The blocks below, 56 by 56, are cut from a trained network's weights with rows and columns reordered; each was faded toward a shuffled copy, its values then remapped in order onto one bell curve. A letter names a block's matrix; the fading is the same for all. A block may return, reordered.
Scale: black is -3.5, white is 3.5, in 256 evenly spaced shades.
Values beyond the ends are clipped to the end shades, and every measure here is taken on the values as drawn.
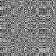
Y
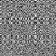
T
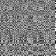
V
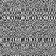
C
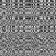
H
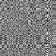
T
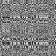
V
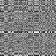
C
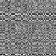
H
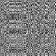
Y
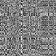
V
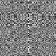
T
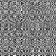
V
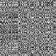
V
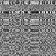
H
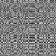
C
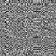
T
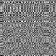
V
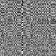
V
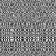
C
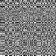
H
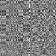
V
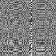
V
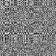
T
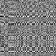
C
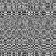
H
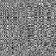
T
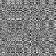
V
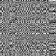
V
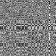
V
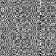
T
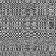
C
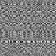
H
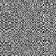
T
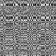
H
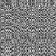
Y
